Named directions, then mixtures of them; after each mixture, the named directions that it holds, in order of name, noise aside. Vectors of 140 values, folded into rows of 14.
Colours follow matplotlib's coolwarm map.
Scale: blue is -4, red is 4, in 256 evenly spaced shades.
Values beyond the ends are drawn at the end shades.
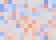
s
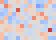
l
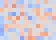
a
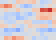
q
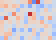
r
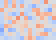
a.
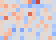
r.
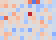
r.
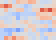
q.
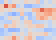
a, q.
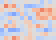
a, q.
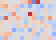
r.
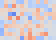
a.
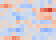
q.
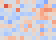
l, q, s.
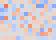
l, r, s.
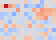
a, l, q.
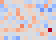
l, q, s.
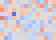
r, s.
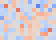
a, l, s.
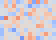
a, r.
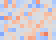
a, r, s.
